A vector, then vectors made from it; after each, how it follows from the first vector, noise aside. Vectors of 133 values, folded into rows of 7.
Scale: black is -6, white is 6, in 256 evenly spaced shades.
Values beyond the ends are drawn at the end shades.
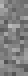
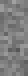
reversed, negated, shrunk.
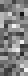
reversed, scaled up.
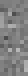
reversed, partly zeroed.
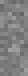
reversed, shrunk.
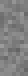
reversed, negated, shrunk.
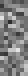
reversed, scaled up.
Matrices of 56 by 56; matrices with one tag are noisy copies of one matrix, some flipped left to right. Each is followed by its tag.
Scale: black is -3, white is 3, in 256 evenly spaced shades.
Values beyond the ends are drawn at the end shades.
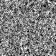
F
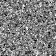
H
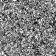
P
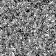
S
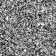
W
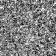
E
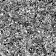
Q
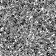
E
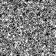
S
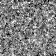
S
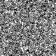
F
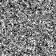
F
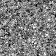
S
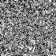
F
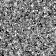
H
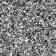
S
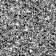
W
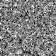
H
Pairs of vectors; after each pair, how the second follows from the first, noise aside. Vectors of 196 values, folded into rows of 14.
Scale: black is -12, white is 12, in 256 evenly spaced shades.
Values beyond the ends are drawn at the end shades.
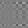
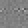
wrapped around, negated, partly zeroed.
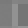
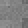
wrapped around, negated, partly zeroed.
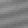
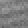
copied.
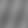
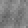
copied.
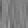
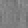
reversed, shrunk.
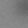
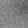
copied.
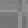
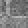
reversed, scaled up.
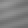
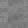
wrapped around, negated, shrunk.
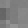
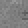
reversed, partly zeroed.
